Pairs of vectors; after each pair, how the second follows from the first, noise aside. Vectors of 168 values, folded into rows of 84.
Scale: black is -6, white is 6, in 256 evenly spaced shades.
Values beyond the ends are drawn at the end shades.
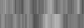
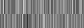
shuffled.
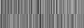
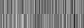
wrapped around.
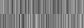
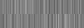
wrapped around, shrunk.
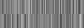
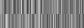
wrapped around.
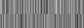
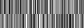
wrapped around, negated, scaled up.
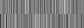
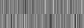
wrapped around, negated, partly zeroed.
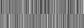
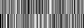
reversed, negated, scaled up.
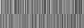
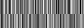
wrapped around, negated, scaled up.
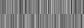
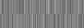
reversed, shrunk.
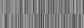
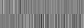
partly zeroed.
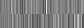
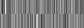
wrapped around.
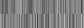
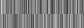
shuffled.
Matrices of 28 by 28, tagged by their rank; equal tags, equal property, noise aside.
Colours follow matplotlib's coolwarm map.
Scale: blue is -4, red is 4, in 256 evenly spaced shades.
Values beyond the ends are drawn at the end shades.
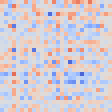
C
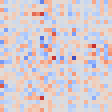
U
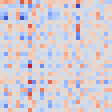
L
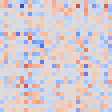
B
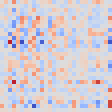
C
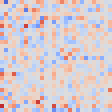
B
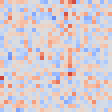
B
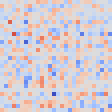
U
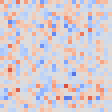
B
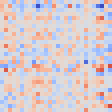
C
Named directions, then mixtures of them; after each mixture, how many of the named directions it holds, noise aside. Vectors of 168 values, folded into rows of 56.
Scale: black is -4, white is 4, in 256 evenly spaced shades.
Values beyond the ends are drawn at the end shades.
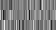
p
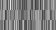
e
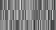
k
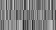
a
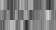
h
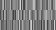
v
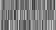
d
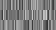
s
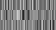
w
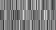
four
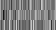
three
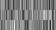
three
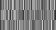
four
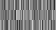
three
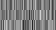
three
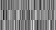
four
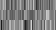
four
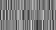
four
